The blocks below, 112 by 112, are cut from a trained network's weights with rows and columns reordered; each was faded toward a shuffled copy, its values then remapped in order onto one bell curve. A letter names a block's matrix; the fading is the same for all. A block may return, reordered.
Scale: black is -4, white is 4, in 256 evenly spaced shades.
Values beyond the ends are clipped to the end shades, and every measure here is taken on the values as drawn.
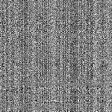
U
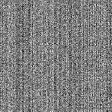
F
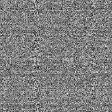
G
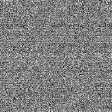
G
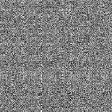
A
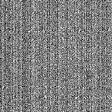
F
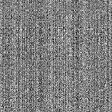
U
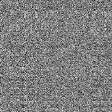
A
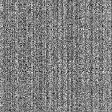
F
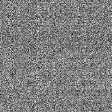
A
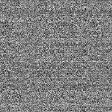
G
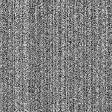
F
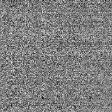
G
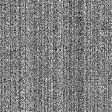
F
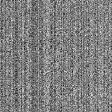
F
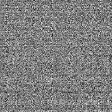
G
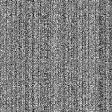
F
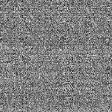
G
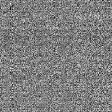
A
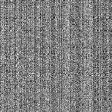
U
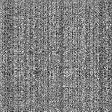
U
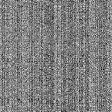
U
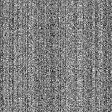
F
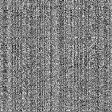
U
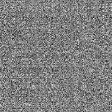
A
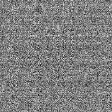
G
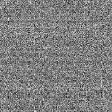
G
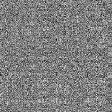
A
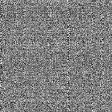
A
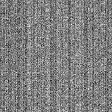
F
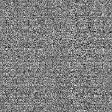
G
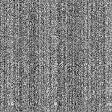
F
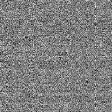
A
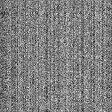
F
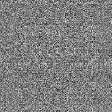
A
